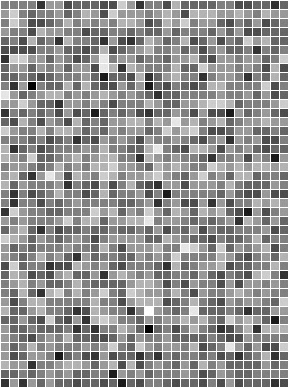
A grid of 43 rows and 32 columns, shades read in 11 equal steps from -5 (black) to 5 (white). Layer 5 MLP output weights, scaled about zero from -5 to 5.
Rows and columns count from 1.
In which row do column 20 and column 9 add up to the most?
14
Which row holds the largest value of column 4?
18
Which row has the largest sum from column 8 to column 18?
25
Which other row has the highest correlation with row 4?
15
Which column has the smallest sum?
31
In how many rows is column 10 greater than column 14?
20
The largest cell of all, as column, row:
17, 35
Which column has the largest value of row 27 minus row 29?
9
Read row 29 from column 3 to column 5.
-1 0 2
